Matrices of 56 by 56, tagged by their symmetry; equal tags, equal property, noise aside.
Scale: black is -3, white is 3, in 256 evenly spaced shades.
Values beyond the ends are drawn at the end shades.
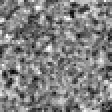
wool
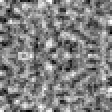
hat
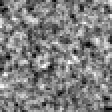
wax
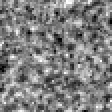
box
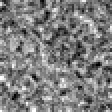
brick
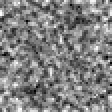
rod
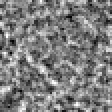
brick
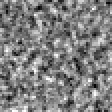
wax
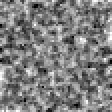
rod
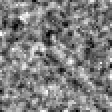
box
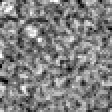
wool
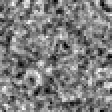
brick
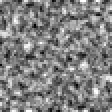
rod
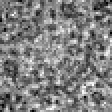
wool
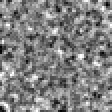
brick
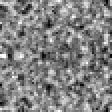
hat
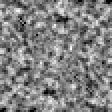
rod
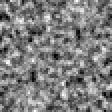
rod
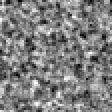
box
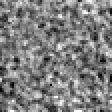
box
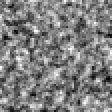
wax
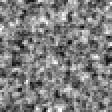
box
